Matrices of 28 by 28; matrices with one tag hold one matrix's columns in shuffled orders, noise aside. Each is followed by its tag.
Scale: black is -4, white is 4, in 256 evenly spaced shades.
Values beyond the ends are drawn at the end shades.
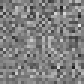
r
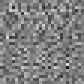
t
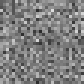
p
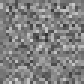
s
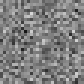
p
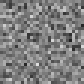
s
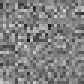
s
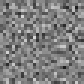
s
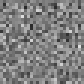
s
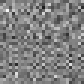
t
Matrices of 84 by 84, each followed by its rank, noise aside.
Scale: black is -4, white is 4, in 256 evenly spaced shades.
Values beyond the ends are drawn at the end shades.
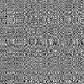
four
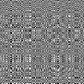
three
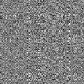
eight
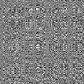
eight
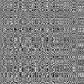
four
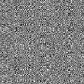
eight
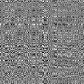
four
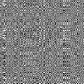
four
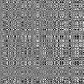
three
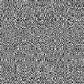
eight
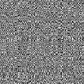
eight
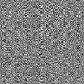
eight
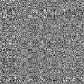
six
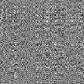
six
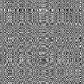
three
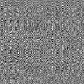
eight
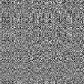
six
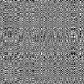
four
